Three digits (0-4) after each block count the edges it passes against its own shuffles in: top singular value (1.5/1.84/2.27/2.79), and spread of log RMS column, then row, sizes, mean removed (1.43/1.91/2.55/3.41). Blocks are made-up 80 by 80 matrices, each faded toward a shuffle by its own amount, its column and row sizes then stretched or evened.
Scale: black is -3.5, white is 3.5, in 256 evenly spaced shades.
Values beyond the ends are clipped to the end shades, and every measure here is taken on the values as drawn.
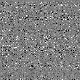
1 0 3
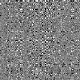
3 3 2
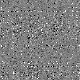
0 2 3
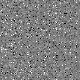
0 2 1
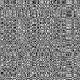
4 1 2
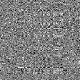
3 0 2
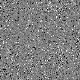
0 1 1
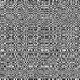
4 1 4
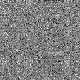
2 0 0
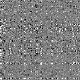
2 3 3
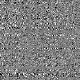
1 2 3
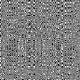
4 3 2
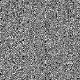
1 3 0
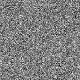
1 1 0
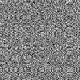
3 0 1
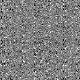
1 3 1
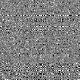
3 1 3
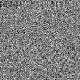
2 0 0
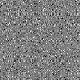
3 0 1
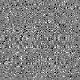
3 1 2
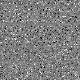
0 1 2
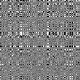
4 3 4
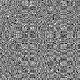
4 0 1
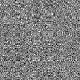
3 0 1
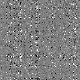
1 3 2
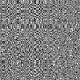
4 3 0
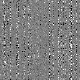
2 4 1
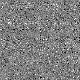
1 1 2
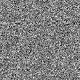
1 0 1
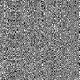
3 3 0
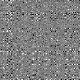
3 2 3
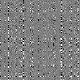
3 4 2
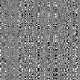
4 4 2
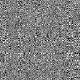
3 3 2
